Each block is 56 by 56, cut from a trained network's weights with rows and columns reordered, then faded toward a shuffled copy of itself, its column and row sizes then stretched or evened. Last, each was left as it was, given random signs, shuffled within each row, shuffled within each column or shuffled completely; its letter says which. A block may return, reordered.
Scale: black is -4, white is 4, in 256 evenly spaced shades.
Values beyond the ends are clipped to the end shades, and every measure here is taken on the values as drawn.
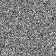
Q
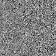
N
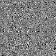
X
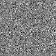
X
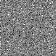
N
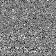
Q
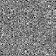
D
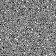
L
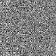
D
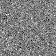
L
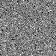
L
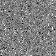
N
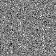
N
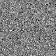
Q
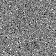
L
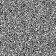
L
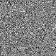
X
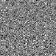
D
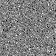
L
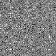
D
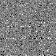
X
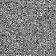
N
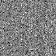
N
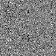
N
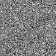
X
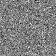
L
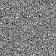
Q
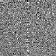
D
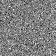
L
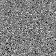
Q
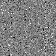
N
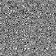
D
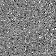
N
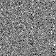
N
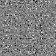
X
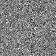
N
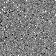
L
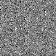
N
